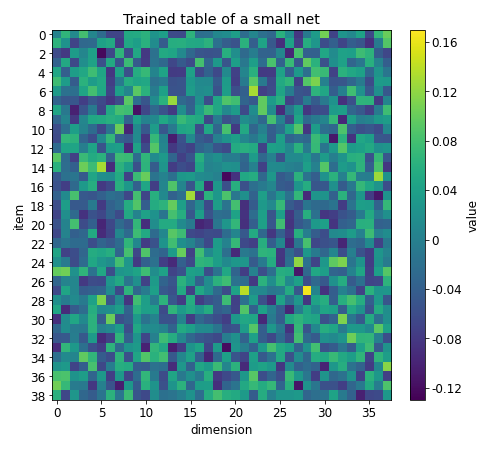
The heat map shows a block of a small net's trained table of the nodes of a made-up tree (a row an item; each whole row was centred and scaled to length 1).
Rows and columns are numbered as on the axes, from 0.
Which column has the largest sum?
9
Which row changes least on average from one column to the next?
38
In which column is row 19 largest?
13
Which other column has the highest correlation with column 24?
16
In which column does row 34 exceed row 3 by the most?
10
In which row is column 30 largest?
0
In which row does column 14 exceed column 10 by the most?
26
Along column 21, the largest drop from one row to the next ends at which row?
28
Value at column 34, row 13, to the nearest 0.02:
0.06
